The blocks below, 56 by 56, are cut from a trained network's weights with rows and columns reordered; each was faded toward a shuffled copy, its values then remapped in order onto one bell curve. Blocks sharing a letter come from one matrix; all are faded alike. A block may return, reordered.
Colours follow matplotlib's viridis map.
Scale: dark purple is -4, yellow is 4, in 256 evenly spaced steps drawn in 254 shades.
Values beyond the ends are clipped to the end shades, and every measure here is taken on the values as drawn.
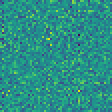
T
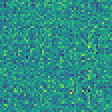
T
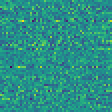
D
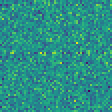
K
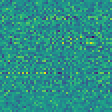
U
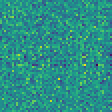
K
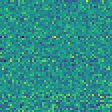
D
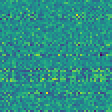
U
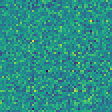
T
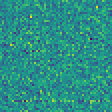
K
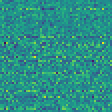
U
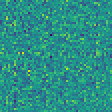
T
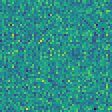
K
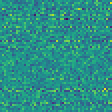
U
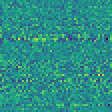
U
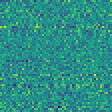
D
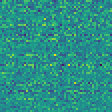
D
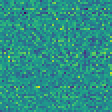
D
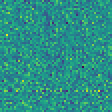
K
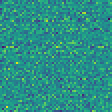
D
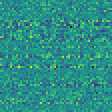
U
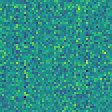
T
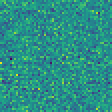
K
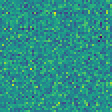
K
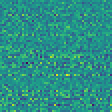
U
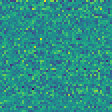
D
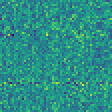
K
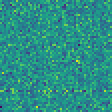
K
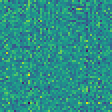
T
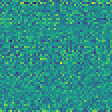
U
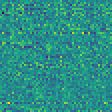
D
